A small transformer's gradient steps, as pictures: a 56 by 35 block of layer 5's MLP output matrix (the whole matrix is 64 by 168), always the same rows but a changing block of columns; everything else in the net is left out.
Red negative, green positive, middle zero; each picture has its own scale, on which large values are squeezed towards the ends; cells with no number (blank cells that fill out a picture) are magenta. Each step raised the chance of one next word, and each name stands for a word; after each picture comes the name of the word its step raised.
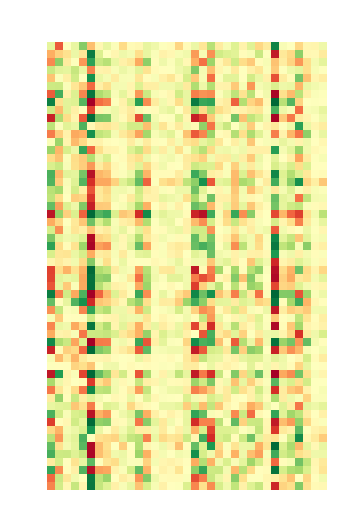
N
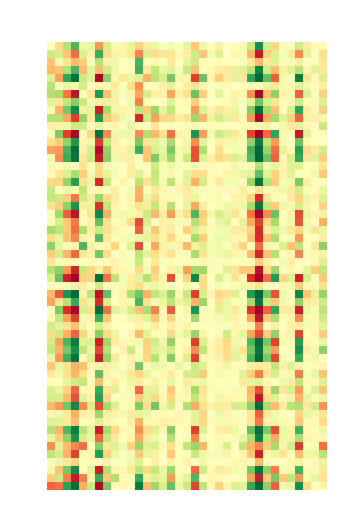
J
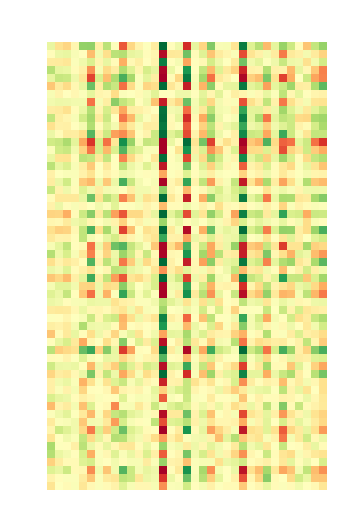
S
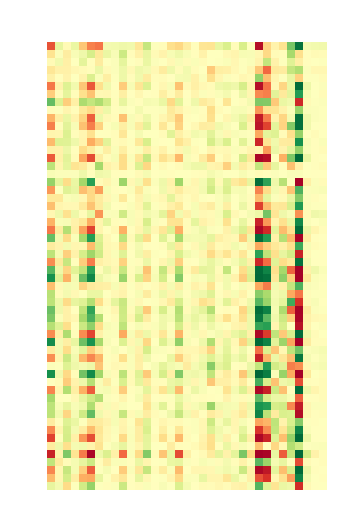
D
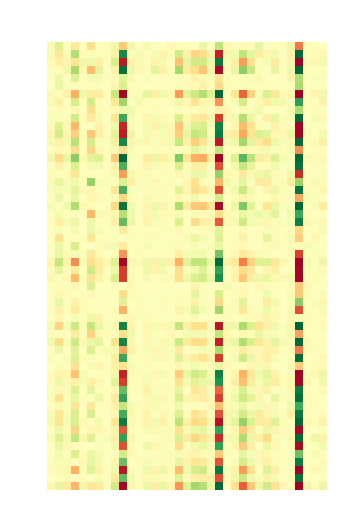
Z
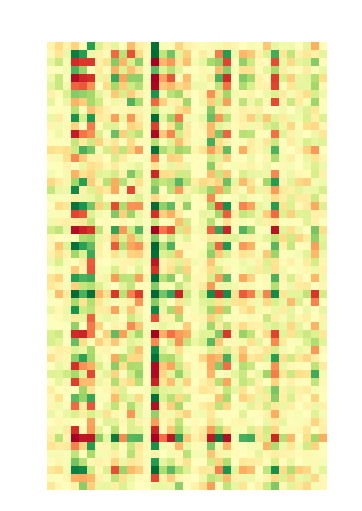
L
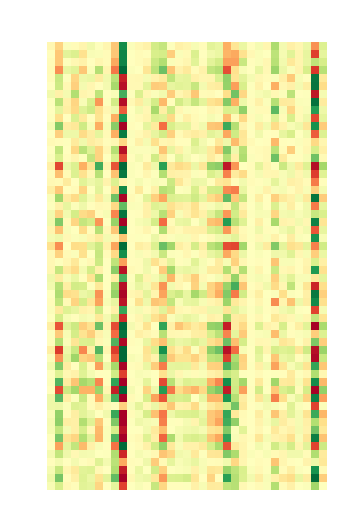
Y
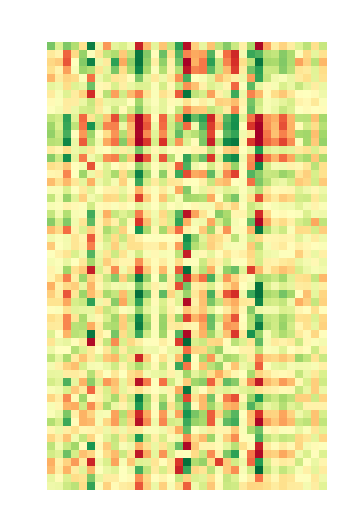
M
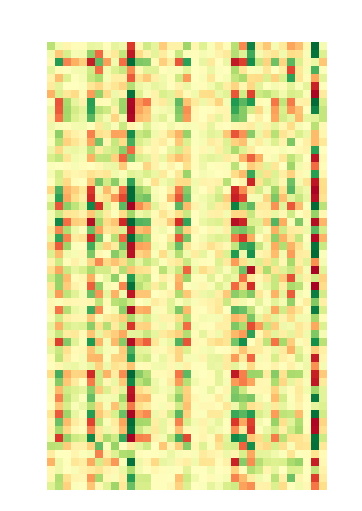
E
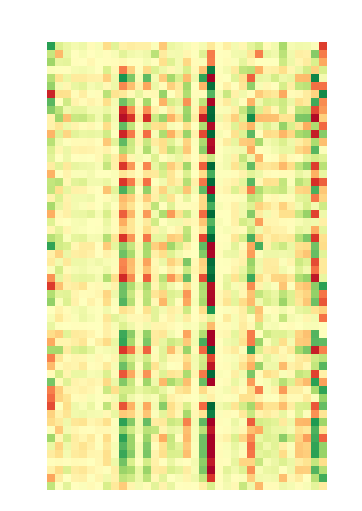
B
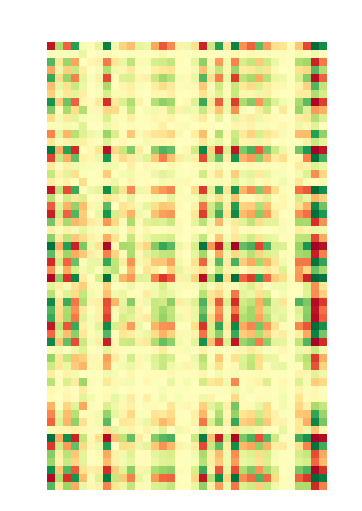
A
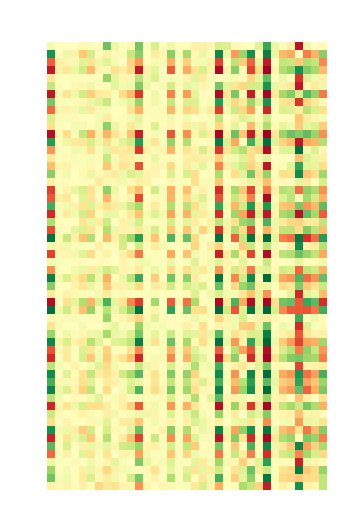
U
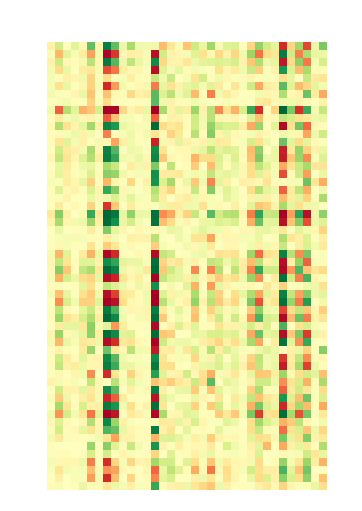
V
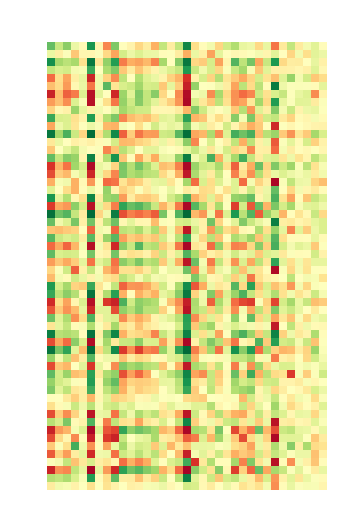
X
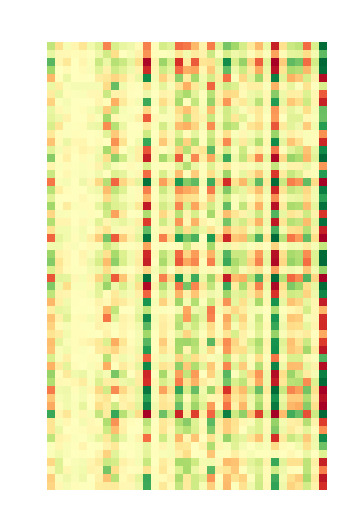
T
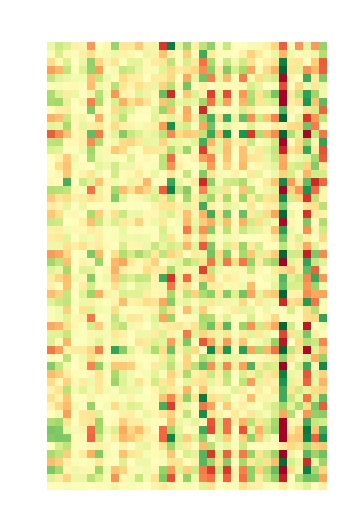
X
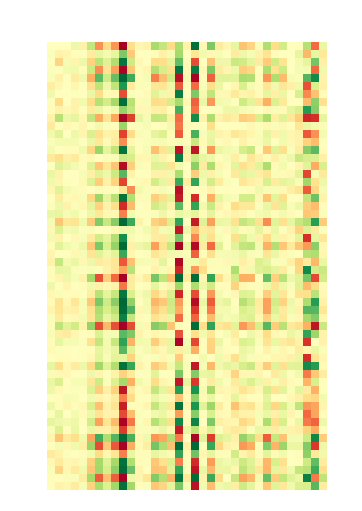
A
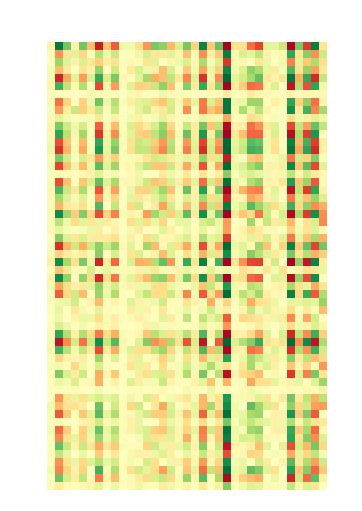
S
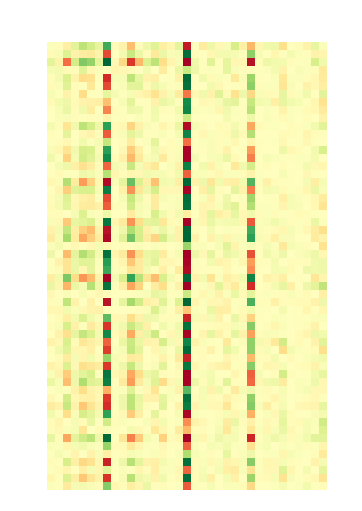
T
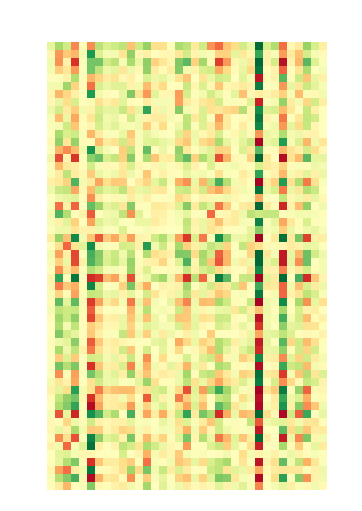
T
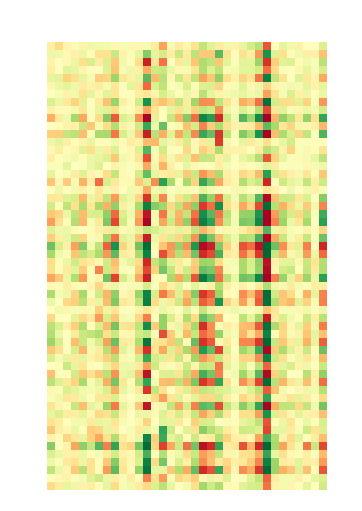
B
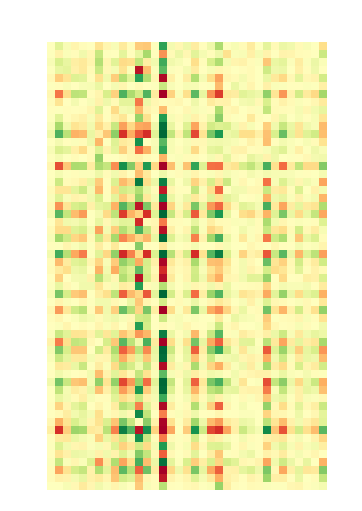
X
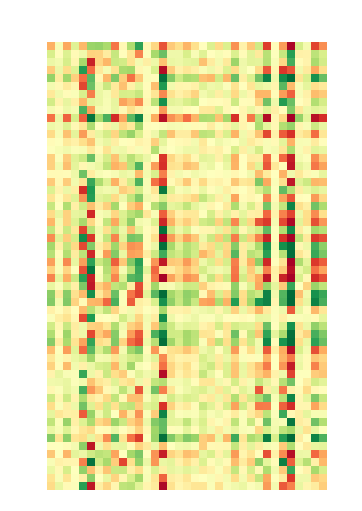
B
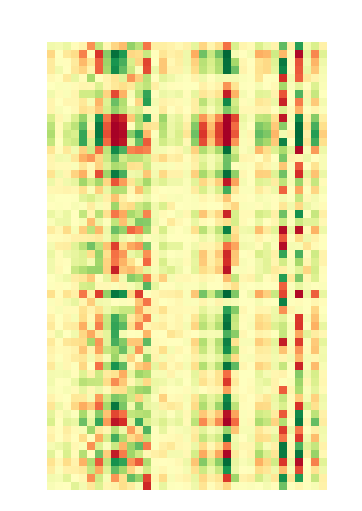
M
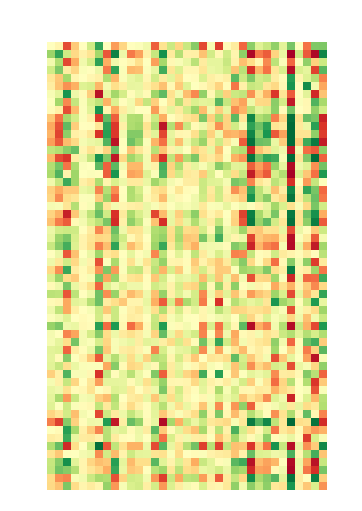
M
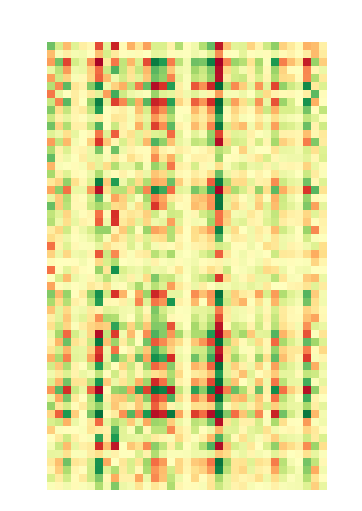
Y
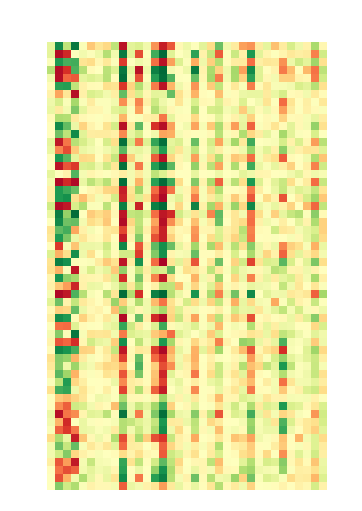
S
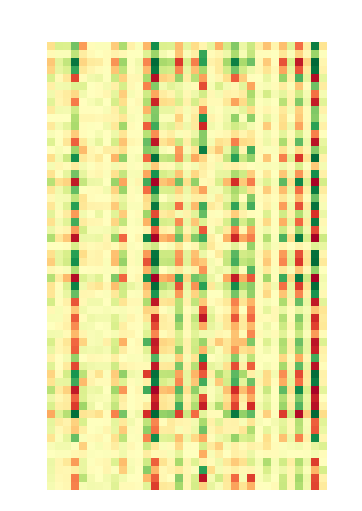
T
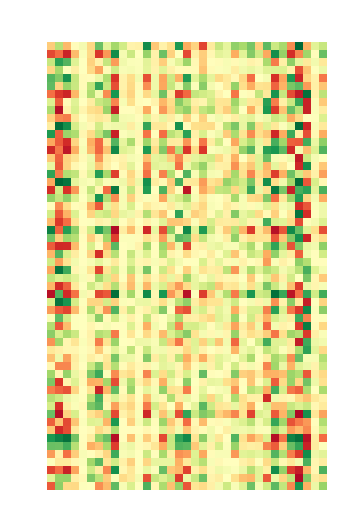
L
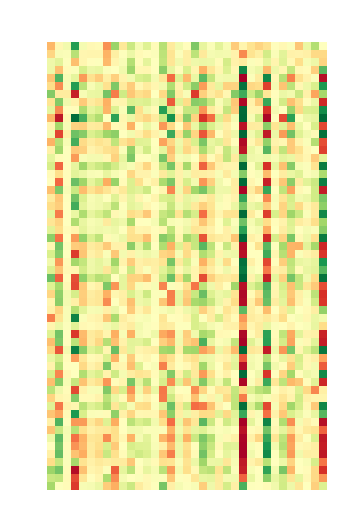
B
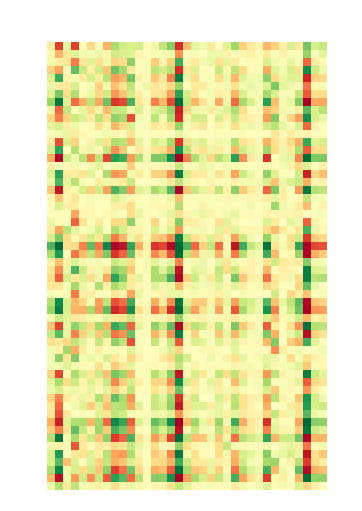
A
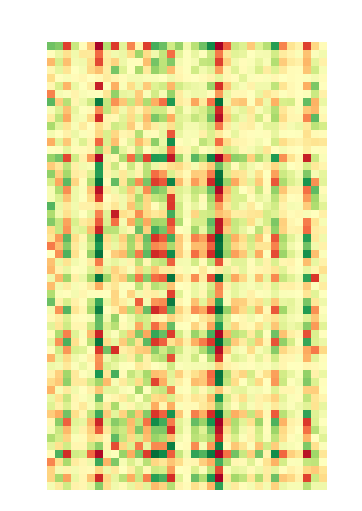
D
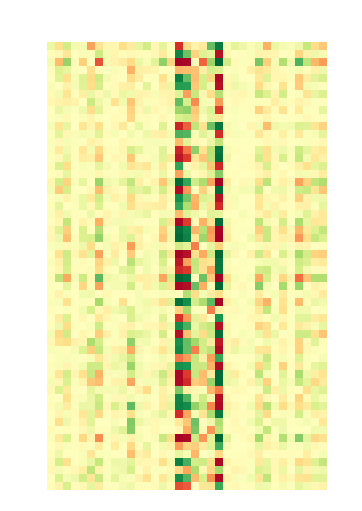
T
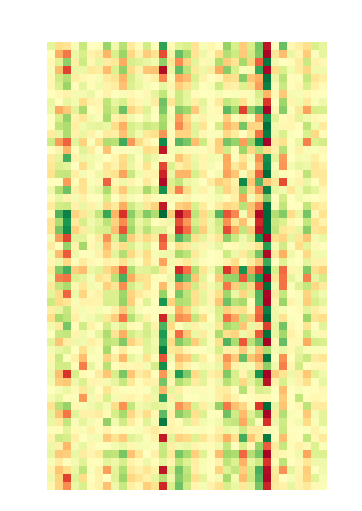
V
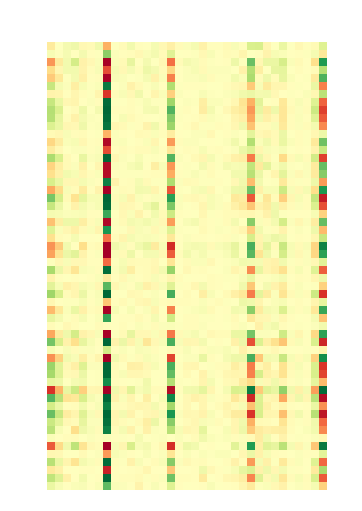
Y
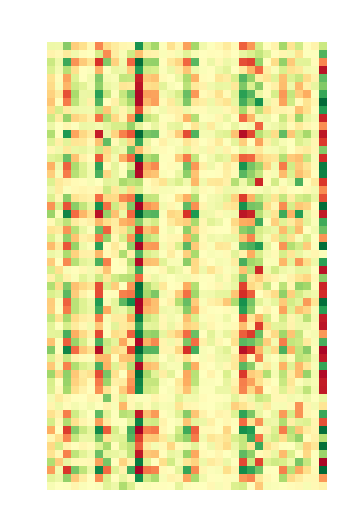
X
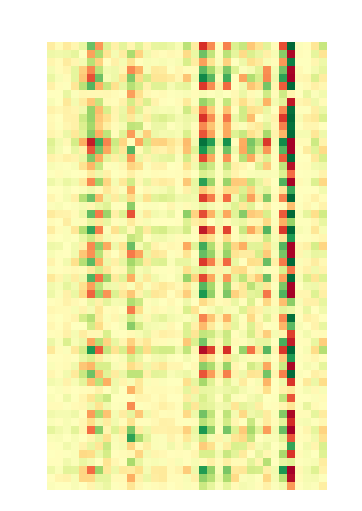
S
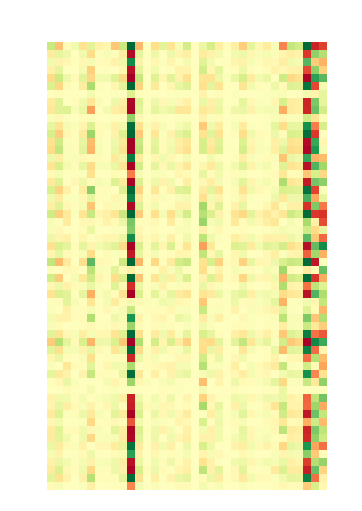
S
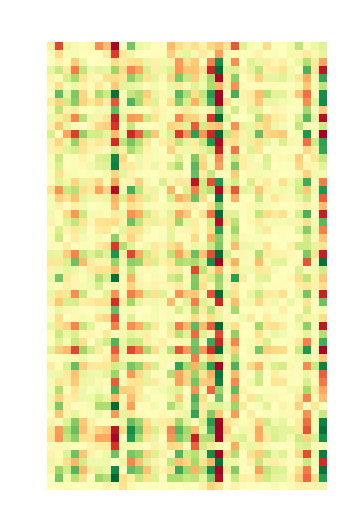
X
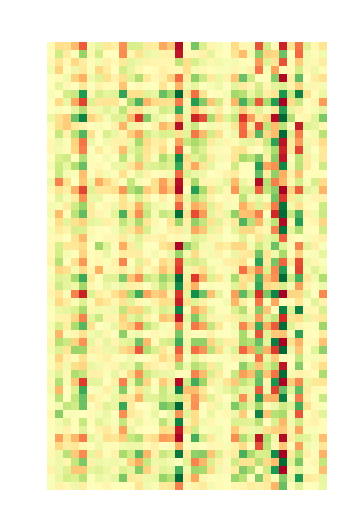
N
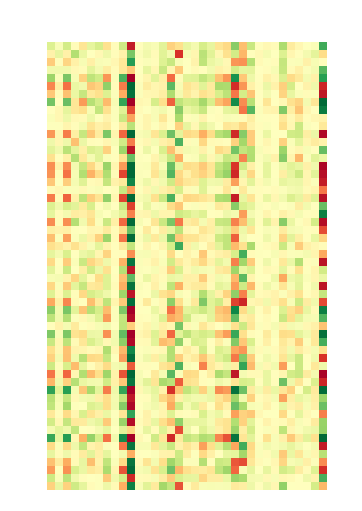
E
